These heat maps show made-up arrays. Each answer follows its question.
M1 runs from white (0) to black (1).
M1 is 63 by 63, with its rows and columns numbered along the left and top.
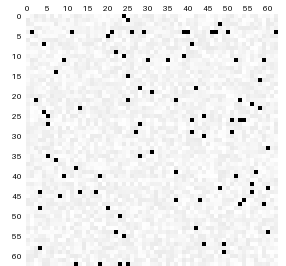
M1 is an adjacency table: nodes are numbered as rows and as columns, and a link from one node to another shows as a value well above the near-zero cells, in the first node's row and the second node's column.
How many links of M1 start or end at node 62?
5
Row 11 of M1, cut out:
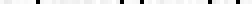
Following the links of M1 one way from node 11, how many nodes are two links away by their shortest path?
5
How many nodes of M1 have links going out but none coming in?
12
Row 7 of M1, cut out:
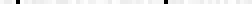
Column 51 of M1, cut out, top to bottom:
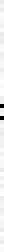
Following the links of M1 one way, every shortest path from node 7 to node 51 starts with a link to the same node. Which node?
node 4
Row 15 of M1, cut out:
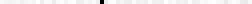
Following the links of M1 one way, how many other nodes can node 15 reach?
8
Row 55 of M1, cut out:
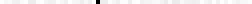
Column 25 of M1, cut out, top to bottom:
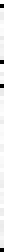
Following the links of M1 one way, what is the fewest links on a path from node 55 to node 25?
4
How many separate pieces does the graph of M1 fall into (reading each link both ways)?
6
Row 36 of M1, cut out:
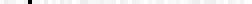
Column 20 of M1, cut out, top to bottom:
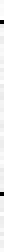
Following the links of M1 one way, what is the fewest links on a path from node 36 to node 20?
6
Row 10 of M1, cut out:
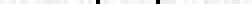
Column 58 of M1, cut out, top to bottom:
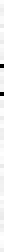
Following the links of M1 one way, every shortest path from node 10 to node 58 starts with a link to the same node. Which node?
node 24
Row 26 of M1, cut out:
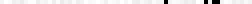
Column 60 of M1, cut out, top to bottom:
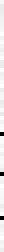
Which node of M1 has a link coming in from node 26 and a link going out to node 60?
node 54
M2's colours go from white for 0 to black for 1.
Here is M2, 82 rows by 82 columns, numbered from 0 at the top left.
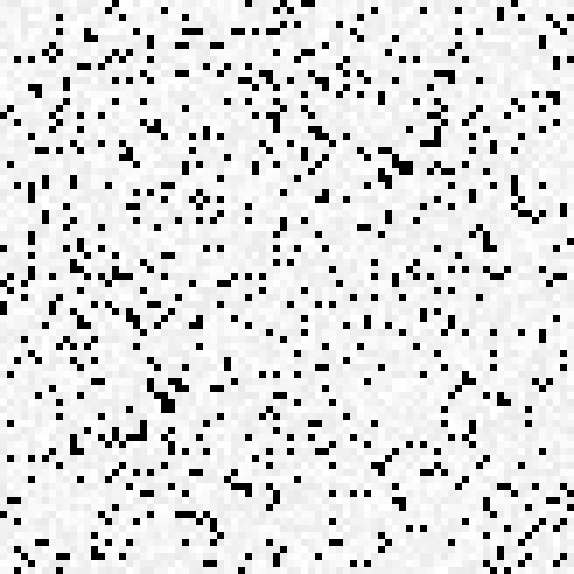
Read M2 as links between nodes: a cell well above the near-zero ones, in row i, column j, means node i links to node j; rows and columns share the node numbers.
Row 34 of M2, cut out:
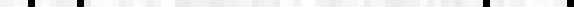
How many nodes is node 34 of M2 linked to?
4
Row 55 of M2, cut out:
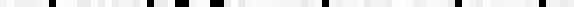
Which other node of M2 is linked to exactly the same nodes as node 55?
node 6
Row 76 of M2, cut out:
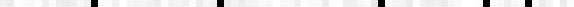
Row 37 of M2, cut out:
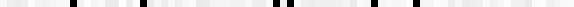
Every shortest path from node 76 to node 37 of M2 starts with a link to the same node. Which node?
node 31
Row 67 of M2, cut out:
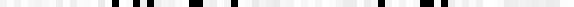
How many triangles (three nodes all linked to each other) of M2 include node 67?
7
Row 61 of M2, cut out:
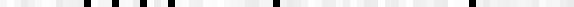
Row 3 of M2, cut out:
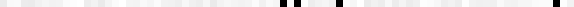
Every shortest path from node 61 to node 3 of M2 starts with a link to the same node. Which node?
node 39
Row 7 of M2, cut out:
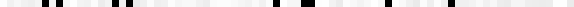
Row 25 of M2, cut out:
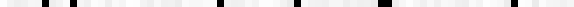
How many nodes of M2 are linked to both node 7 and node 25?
2
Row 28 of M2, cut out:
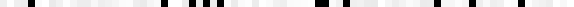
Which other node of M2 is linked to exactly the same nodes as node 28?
node 19
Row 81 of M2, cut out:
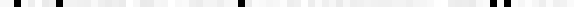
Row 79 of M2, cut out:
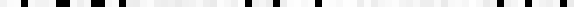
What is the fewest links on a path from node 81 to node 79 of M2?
2
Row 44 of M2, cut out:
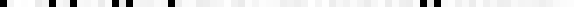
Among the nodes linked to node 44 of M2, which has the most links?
node 62
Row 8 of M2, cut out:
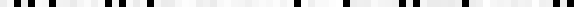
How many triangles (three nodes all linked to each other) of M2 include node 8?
6
